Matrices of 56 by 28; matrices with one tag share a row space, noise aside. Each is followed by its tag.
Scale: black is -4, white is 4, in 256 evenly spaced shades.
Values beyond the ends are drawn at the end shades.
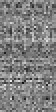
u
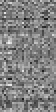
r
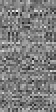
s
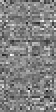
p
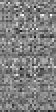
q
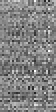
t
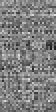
s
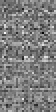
r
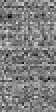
r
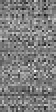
t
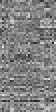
p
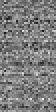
r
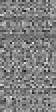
u
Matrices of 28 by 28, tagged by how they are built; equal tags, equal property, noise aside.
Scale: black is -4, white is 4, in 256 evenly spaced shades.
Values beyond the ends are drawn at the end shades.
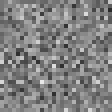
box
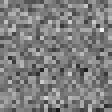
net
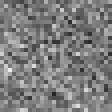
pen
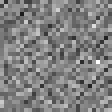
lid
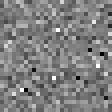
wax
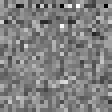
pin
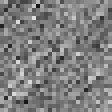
lid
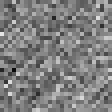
lid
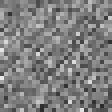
lid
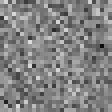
pen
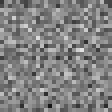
net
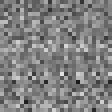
net
